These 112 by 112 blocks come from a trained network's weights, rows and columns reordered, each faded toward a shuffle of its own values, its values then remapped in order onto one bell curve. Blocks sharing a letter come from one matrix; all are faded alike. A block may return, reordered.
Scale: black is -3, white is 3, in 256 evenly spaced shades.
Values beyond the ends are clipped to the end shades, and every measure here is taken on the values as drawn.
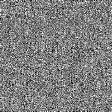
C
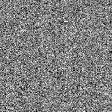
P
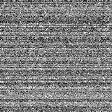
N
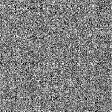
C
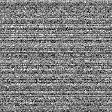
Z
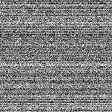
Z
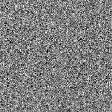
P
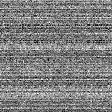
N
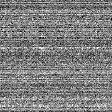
Z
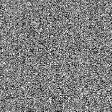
C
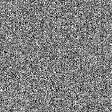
C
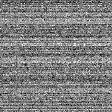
Z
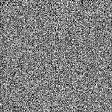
P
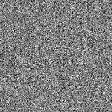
P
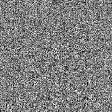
P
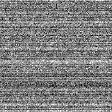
Z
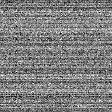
Z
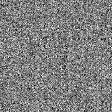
C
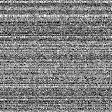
N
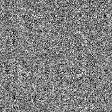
C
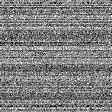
N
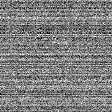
Z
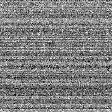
Z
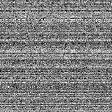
N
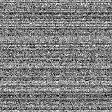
N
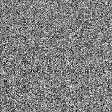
C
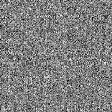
C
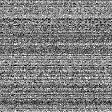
N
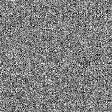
C
